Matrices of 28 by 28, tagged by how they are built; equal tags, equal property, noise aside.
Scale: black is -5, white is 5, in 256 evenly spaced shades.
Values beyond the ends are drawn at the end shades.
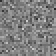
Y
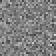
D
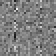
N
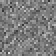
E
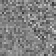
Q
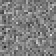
D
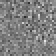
Q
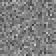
D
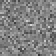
Y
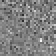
Q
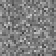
D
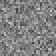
D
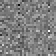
N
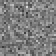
D
